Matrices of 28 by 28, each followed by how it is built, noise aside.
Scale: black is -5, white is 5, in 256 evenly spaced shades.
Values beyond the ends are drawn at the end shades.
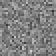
noise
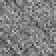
Toeplitz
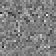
uneven rows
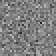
noise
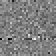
uneven rows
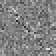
banded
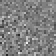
lower triangular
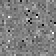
sparse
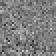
lower triangular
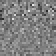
uneven rows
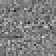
uneven rows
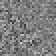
lower triangular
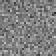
noise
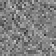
Toeplitz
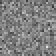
noise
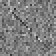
diagonal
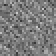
Toeplitz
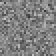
noise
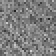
Toeplitz
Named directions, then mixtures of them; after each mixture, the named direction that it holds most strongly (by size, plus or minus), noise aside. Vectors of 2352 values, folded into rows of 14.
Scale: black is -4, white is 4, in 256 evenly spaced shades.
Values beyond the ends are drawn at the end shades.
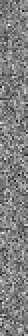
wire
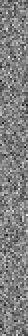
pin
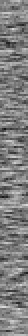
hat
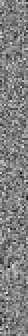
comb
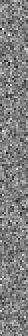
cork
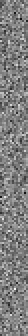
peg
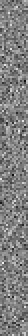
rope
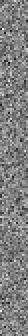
cork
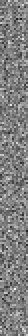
peg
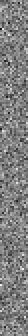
cork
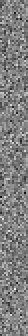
peg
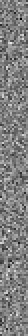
comb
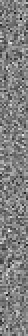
comb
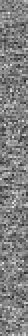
rope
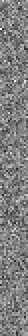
cork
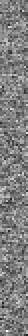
wire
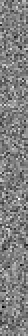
comb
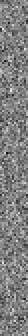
cork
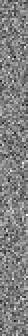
pin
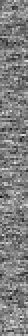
hat
